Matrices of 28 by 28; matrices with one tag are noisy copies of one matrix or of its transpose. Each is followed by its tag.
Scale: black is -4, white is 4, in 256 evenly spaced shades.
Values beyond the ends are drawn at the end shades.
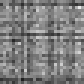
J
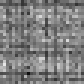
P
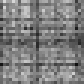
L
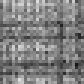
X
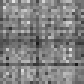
L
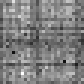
L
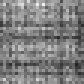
X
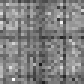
L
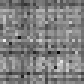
P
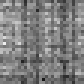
X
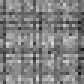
J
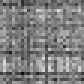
P
